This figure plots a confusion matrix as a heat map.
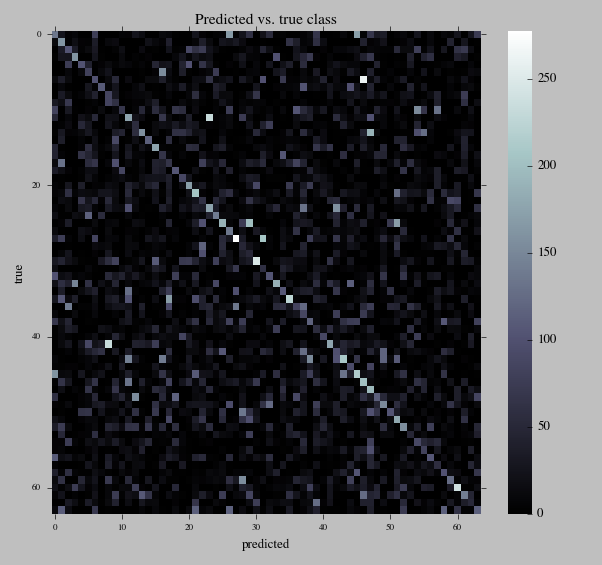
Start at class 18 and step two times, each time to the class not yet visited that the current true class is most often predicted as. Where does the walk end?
54
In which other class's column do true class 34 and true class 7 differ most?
11
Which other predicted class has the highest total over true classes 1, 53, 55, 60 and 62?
39
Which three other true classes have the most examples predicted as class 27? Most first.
36, 34, 31
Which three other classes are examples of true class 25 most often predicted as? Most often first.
29, 51, 22
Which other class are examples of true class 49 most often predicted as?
32
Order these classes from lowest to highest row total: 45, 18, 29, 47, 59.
29, 18, 47, 59, 45
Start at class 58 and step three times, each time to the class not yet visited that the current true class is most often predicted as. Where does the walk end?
26
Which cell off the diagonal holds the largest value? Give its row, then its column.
6, 46
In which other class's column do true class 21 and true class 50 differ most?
28
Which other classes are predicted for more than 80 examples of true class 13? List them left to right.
47, 54, 55
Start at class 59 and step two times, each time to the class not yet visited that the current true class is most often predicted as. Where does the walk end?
22
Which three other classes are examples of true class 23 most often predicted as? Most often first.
42, 37, 11
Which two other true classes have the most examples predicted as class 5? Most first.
24, 41
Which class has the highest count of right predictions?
27
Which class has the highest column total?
47
